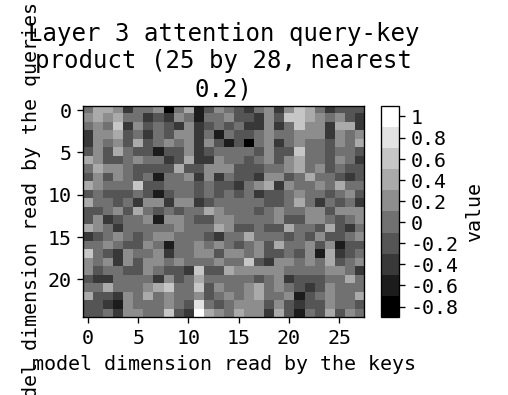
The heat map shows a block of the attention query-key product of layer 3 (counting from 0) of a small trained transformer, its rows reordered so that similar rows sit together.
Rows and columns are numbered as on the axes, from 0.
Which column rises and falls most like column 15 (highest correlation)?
11
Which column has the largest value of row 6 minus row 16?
25
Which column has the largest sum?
21
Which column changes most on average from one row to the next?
0
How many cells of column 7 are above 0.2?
1
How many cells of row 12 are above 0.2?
2
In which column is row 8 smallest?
7
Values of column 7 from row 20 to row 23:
-0.4 0.4 0 0
